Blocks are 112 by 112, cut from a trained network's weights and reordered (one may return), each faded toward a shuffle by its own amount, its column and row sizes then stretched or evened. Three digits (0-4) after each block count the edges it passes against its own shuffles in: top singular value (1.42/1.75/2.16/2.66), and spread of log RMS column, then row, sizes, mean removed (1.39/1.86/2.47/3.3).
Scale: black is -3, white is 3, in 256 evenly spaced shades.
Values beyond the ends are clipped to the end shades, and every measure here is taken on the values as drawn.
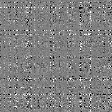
1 4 4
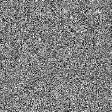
0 2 2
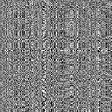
4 4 2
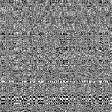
4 3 3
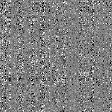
2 4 2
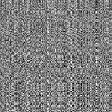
4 3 3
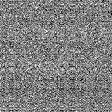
3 1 0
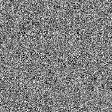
1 1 2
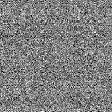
3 1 0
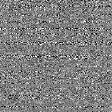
2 2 4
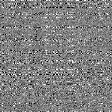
3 1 4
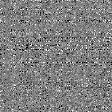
2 3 3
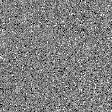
0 2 0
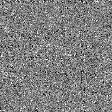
0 1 2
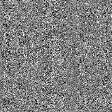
0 3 1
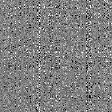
1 4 2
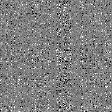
0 4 3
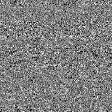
0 1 3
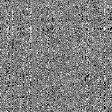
2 4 1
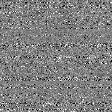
0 0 4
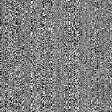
3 4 0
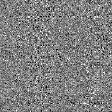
2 3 1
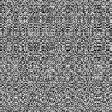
4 2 2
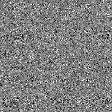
2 1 2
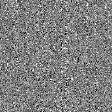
0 3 0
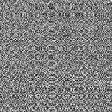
4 0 3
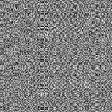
4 2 0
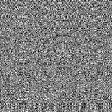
4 0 3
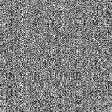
3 2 0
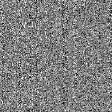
1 3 1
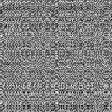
4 1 2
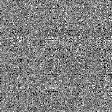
2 2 1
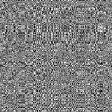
4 3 3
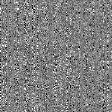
0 4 1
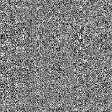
2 3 1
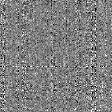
2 4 2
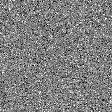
0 0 0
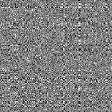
4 3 3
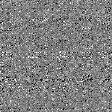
1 3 3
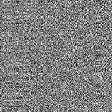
3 2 0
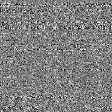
2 0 4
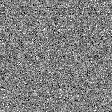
1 0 0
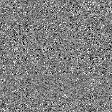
0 2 3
